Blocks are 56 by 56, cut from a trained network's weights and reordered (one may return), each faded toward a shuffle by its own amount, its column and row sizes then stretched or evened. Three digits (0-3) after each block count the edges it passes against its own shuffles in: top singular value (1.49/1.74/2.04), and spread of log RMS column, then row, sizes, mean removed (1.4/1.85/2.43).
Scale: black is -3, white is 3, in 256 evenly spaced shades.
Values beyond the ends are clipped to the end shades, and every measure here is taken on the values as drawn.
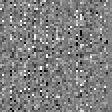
1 3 0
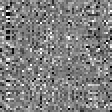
2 3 1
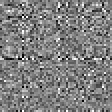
3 2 2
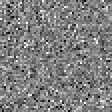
0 0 0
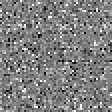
0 2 1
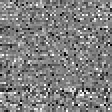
1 0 2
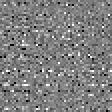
1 1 3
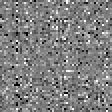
1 2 1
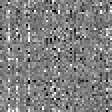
1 3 2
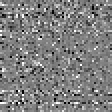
2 2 2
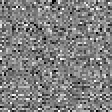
2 0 2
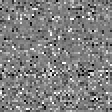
0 1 2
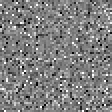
0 0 0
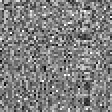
2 1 0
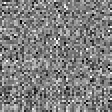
2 2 0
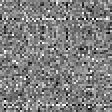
2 1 1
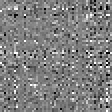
2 3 2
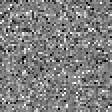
0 0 0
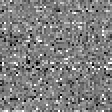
1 1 2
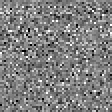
0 0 1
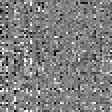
2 3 2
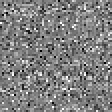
2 0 1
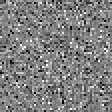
0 0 0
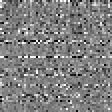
3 1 3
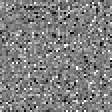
0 1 1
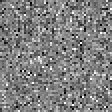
0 1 0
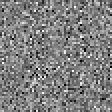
1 1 0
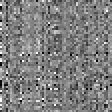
2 3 1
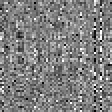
3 2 0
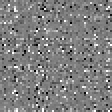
0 2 2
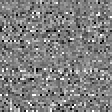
1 0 3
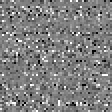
0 0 3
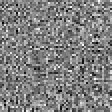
2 1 0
